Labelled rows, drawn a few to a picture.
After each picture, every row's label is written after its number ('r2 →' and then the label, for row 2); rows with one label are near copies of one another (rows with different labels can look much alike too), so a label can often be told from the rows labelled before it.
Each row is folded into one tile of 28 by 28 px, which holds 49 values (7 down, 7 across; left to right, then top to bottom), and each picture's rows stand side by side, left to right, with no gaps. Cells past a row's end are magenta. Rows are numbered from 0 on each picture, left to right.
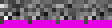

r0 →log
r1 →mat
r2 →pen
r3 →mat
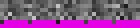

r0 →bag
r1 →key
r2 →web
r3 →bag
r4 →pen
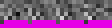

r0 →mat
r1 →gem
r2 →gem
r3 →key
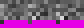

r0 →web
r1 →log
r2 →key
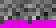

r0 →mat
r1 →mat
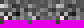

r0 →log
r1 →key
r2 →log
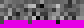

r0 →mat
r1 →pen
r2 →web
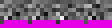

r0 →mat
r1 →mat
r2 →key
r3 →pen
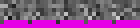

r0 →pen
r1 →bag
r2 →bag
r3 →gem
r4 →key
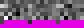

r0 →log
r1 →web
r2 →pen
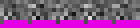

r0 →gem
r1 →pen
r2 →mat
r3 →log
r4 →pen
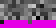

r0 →web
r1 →pen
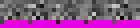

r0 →mat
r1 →pen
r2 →web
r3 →bag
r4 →pen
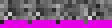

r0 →bag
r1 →bag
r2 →web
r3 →gem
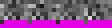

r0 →web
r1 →pen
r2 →web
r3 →gem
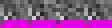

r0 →gem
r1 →gem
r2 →key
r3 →gem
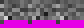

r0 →key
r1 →mat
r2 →key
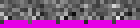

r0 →key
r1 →gem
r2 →mat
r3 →web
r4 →log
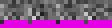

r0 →web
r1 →gem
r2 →web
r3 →key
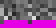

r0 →gem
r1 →key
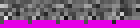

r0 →log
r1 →mat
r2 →pen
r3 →pen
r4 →bag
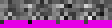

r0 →bag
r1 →web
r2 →pen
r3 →log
